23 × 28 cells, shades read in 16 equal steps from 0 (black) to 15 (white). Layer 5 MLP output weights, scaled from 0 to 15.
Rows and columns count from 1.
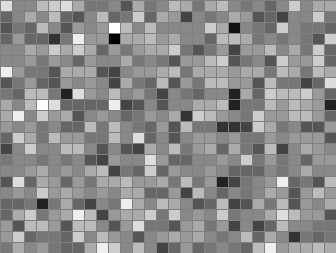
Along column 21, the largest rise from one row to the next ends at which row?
15
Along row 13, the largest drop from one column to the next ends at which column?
13
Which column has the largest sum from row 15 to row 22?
24
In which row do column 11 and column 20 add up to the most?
4
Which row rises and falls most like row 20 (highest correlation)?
5
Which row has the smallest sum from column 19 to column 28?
12
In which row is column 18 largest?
3
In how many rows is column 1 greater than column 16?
8
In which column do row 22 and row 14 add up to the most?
7
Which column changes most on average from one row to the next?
10
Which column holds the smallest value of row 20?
9
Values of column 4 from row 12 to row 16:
7 7 8 7 10
